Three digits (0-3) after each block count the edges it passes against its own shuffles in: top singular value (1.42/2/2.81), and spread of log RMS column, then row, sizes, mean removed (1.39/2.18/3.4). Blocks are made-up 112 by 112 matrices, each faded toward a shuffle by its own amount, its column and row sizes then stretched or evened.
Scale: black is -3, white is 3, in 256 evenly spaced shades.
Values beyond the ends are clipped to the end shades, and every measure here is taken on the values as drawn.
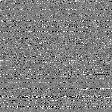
0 0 3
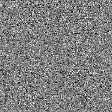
0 1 1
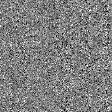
1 2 0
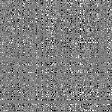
0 3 3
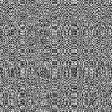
3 2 2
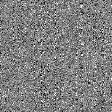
1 2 0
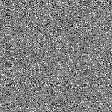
2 0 1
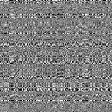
3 0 3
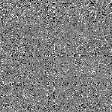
1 2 2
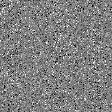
0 2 0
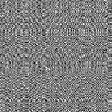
3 0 2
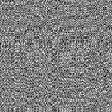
3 0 0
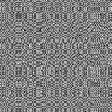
3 2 0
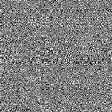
2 0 2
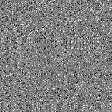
2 0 1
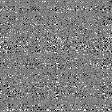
0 2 3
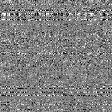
2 0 3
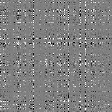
2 3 3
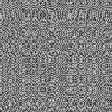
3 0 1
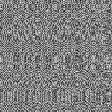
3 1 0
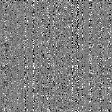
1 3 1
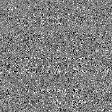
1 2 2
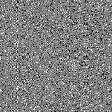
2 1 0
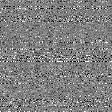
2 0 3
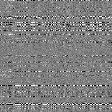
3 1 3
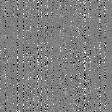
2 3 2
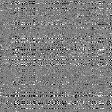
3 2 3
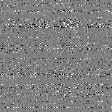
0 1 3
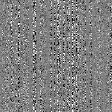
1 3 0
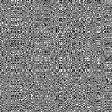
3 2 1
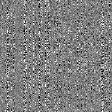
1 3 1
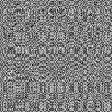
3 0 0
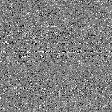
1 0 2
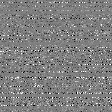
0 0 3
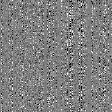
1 3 0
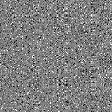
2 1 0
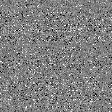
0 1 2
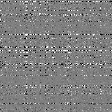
2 2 3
